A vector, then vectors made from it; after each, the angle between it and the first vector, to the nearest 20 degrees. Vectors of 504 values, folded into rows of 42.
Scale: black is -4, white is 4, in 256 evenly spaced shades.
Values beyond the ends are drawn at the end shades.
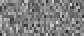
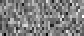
140 degrees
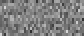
140 degrees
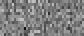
100 degrees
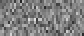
100 degrees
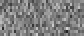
60 degrees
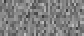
80 degrees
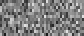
160 degrees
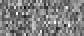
100 degrees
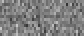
60 degrees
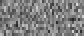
120 degrees
